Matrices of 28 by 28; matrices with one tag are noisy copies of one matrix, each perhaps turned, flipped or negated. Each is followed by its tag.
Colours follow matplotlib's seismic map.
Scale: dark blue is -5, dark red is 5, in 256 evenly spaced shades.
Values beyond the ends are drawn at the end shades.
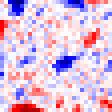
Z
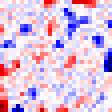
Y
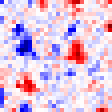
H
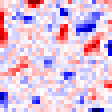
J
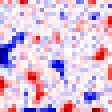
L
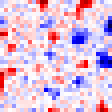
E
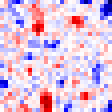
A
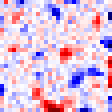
L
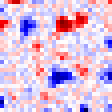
H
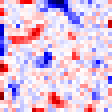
L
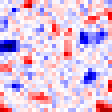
A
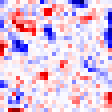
J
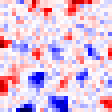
E
